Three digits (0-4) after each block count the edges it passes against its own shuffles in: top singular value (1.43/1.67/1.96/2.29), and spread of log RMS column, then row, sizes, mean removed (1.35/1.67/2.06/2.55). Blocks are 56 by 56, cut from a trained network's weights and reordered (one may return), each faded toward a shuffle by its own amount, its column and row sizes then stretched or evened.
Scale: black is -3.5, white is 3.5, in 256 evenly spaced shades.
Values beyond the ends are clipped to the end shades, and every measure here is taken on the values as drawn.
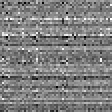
4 2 4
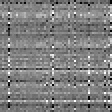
4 4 3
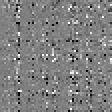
1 4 3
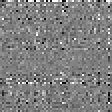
3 2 4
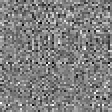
3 1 2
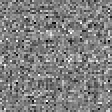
2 1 1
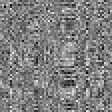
4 3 1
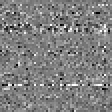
1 1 4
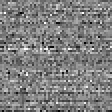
2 0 4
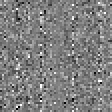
0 4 0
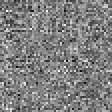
1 0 2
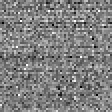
1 0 2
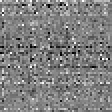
1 3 4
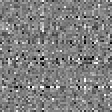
3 2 3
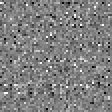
0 2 2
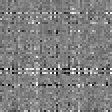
3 1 4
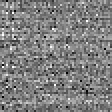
1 2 1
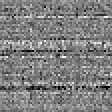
3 2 4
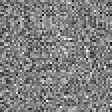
3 1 0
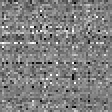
1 3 3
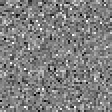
1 0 0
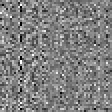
4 4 0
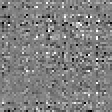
0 4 4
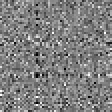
3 2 2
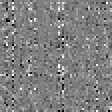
2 4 2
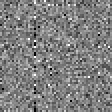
1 2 1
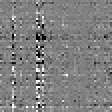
3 4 2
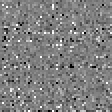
0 2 3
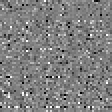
1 2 3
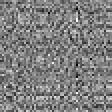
4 0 2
